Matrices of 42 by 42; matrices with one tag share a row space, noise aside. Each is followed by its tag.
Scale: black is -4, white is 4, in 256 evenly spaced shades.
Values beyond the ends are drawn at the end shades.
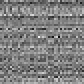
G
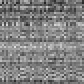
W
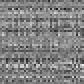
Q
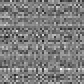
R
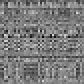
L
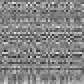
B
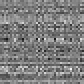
R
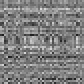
L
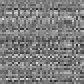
Q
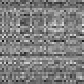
W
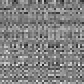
R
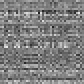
L
